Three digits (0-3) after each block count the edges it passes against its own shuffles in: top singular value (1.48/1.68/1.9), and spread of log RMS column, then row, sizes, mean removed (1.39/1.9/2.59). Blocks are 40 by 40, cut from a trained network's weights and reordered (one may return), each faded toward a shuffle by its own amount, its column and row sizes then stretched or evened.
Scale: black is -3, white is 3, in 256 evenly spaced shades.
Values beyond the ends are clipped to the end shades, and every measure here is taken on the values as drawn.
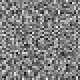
3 0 0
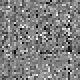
0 2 1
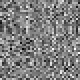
3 1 0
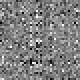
0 2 1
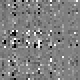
0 3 2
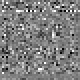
0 1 3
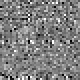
2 0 2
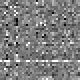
2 2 1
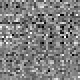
3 0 2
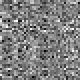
3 1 2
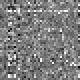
1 2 0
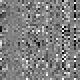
3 3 1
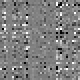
1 3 2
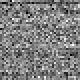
1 0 0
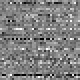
2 0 3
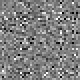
2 1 2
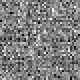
1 1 0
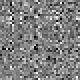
2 2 1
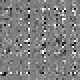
0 3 2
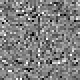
0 0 1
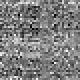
2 2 0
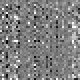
2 3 2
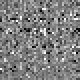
0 1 2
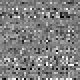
0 1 3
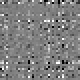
1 3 3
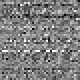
2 1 2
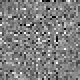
1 1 2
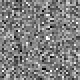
2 1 0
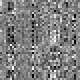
3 3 0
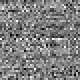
1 0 2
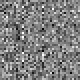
2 2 0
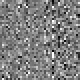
1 3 0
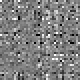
0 2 2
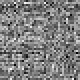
1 0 0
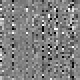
0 3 1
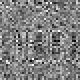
3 0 2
